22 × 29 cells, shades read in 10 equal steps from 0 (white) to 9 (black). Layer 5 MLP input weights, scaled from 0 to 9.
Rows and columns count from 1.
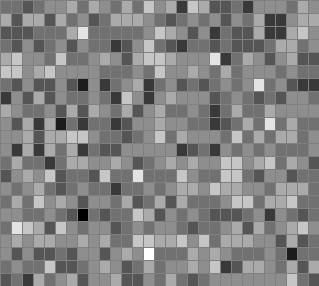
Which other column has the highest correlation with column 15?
7
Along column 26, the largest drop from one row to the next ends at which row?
4
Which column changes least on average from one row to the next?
9
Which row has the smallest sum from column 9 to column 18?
19
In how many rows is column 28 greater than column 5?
11
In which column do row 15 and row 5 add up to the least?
20
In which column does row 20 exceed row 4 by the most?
27
